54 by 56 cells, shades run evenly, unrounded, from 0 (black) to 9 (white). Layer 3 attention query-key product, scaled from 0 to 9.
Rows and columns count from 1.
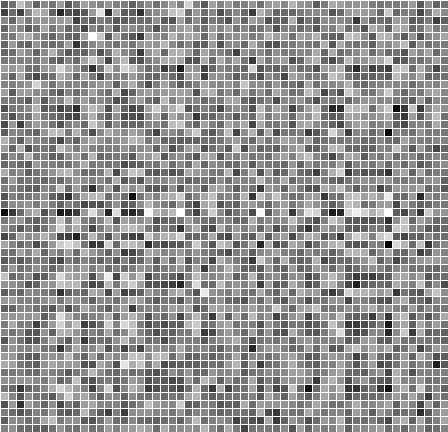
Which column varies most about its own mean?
49
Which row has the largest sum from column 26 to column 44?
39
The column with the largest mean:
43
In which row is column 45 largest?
27
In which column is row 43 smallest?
11
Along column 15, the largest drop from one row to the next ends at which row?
28
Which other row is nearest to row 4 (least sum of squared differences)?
47
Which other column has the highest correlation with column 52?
35
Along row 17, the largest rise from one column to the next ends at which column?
50
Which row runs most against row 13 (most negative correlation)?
7
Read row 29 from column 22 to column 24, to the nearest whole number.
4 2 5
